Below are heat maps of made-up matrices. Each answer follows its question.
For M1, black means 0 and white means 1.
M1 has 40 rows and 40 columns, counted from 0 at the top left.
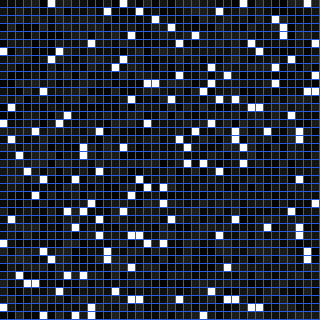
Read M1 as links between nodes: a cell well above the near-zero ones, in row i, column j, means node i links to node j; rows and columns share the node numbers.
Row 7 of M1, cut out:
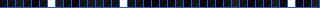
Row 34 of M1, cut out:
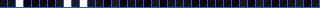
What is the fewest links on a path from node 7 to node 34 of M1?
4
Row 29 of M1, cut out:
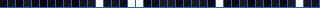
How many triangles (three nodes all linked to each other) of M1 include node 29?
4
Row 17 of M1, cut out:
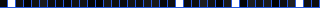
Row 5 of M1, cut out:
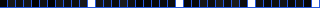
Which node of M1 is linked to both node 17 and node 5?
node 22
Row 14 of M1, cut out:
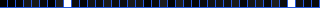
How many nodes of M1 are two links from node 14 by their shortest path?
3
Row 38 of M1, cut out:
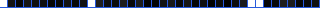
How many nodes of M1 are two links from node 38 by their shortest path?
7
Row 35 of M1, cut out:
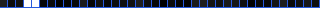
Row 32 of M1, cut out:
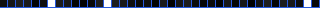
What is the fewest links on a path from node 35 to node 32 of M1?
6
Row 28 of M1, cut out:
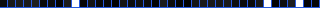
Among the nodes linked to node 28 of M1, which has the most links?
node 37
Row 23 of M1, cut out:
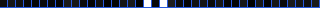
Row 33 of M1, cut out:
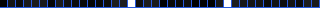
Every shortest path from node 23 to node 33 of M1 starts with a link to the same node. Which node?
node 20
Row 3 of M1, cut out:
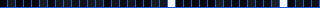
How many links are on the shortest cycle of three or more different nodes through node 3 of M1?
6
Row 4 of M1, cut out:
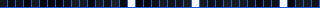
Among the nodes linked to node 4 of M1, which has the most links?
node 16
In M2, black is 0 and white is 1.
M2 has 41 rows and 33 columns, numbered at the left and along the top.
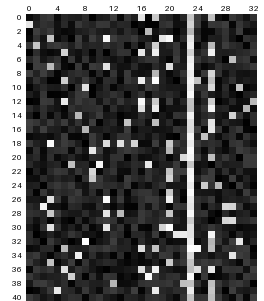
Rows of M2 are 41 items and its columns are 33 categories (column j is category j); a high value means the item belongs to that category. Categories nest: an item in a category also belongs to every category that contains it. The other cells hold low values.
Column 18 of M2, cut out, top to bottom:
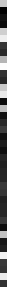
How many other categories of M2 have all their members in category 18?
8
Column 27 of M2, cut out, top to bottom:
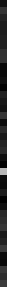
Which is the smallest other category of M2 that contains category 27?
25
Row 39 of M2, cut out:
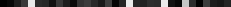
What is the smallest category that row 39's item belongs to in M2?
4
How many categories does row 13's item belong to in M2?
5
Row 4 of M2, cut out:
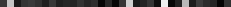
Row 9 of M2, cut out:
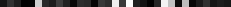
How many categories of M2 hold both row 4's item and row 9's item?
3
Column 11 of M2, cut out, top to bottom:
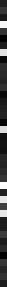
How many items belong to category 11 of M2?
6
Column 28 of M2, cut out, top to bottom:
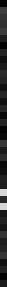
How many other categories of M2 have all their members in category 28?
1
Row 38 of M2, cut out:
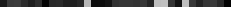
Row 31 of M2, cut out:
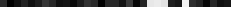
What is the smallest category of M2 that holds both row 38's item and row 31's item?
22
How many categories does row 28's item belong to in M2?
5
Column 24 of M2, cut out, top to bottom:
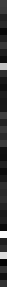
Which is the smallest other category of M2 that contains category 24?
5
